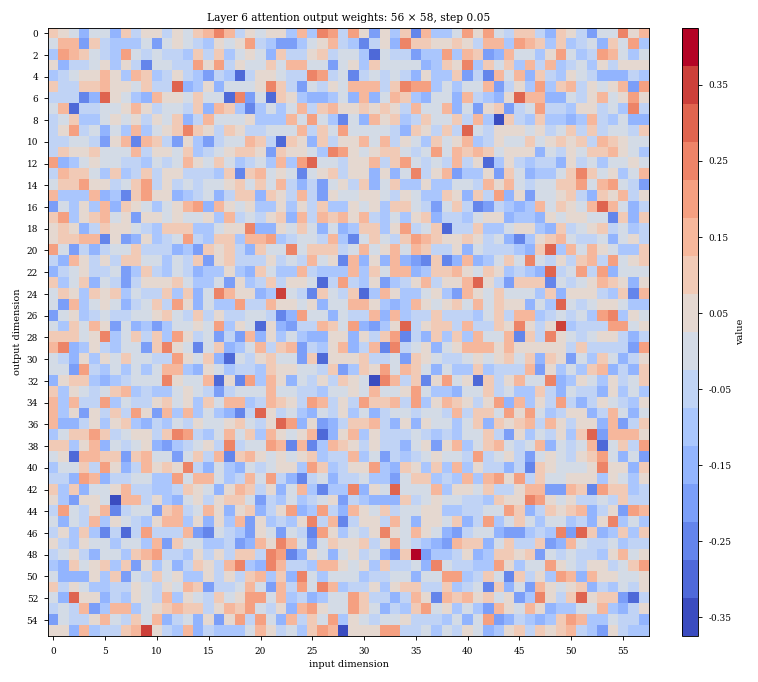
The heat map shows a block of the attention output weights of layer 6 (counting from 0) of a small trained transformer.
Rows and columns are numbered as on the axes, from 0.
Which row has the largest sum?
11
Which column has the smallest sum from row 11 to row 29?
56
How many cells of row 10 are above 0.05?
16
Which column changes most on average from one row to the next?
26
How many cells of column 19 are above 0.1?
11
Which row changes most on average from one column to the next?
32
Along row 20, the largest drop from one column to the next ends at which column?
49
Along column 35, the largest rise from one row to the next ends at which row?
48
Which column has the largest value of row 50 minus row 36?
24
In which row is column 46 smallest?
40
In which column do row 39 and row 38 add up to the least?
2
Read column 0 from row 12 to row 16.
0.2 -0.05 0 0.15 -0.2
